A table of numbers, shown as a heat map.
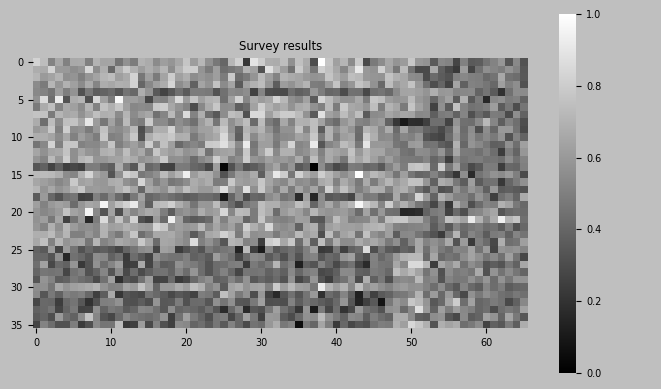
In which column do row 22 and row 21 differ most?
62
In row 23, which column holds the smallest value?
54
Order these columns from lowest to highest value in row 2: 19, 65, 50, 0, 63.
65, 63, 50, 19, 0
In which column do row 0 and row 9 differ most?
38
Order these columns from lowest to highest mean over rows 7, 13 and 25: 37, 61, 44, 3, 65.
61, 65, 3, 37, 44
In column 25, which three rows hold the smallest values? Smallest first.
14, 18, 33
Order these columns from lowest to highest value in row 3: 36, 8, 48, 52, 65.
65, 52, 8, 48, 36
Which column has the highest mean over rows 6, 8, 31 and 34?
7
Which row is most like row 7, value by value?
0
